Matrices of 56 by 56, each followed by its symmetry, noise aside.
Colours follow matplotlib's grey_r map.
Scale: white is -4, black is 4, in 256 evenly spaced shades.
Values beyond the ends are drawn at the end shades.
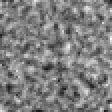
antisymmetric.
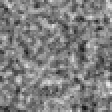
antisymmetric.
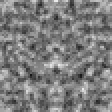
mirrored left to right.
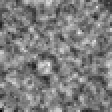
symmetric across the other diagonal.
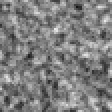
antisymmetric.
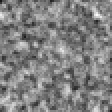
symmetric across the other diagonal.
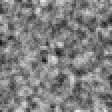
antisymmetric.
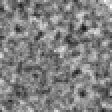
symmetric across the other diagonal.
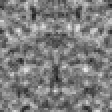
mirrored left to right.
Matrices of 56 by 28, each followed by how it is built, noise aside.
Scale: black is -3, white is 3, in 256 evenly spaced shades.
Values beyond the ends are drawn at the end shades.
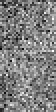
smooth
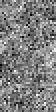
smooth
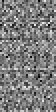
repeating columns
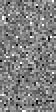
sparse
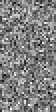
repeating rows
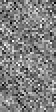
Toeplitz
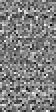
repeating columns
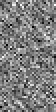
Toeplitz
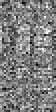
blocks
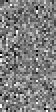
uneven columns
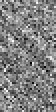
Toeplitz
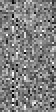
uneven columns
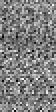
repeating columns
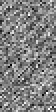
Hankel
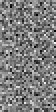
repeating rows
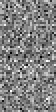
repeating columns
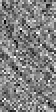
Toeplitz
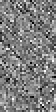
Toeplitz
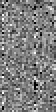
uneven columns
